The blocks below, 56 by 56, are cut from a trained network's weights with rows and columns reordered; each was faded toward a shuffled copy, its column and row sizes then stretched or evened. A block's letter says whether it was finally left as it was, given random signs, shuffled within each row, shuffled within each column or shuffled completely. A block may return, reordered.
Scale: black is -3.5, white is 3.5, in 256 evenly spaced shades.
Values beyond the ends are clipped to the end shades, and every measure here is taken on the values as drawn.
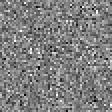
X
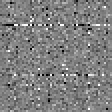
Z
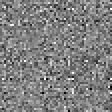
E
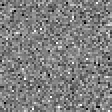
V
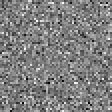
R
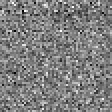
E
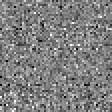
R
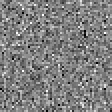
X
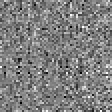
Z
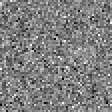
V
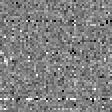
E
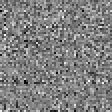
E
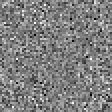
X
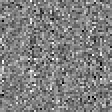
X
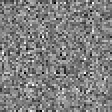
Z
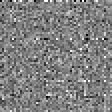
E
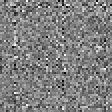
Z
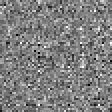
E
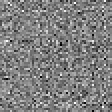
Z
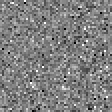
X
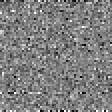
R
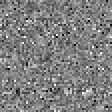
R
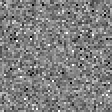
V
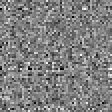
Z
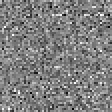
R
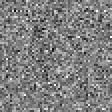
R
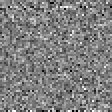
R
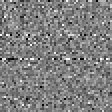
R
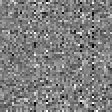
E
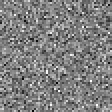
V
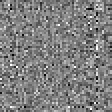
Z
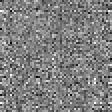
Z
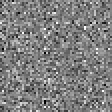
E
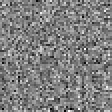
Z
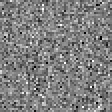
V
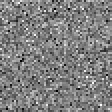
V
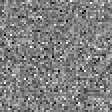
R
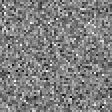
V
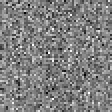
X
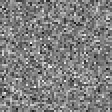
X
